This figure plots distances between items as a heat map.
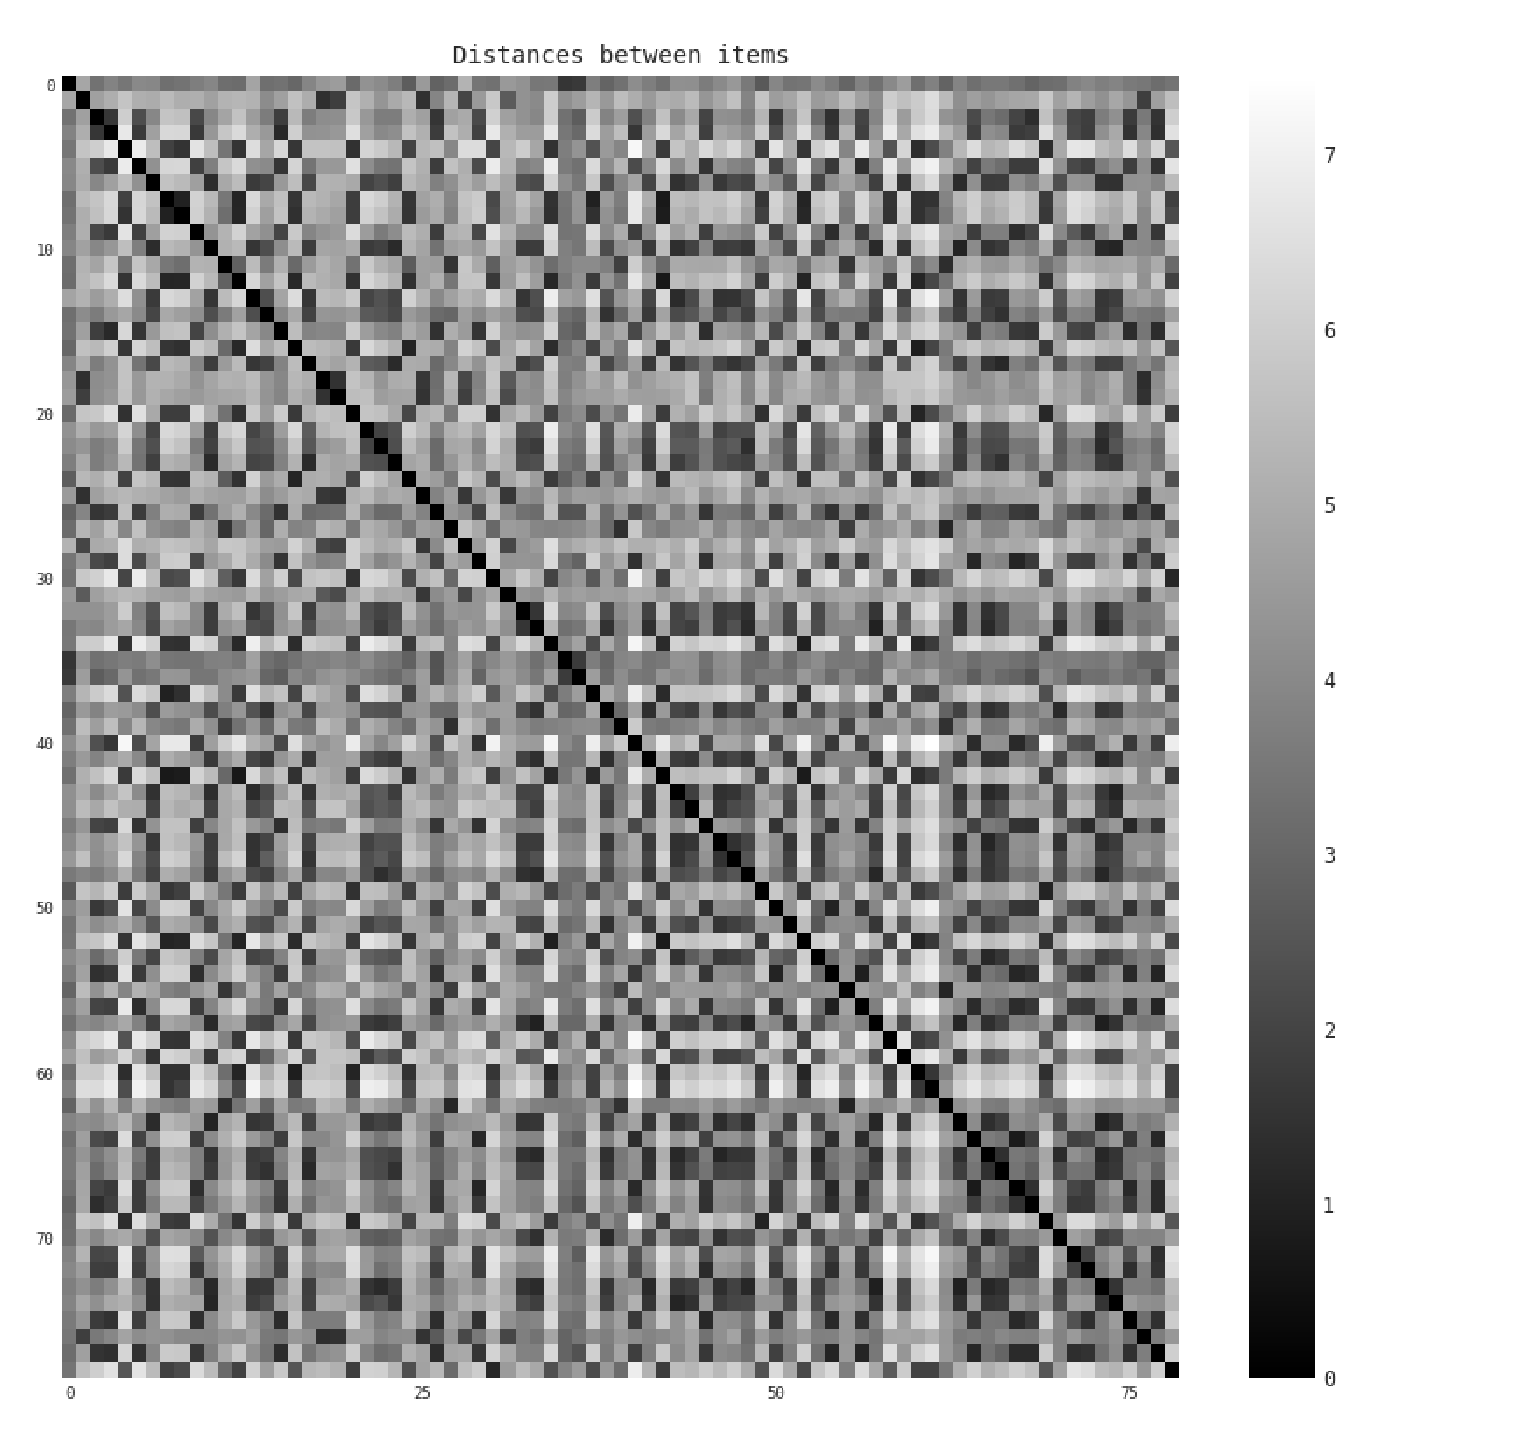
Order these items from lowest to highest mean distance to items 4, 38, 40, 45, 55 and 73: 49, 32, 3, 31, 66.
66, 32, 3, 49, 31
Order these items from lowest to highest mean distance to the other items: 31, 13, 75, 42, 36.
36, 75, 13, 42, 31
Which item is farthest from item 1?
61
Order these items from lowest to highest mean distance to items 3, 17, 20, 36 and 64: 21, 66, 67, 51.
67, 66, 51, 21
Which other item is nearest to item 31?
25
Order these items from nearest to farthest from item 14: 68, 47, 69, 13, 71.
13, 47, 68, 71, 69
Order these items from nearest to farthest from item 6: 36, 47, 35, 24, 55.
47, 36, 35, 55, 24
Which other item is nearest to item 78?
30
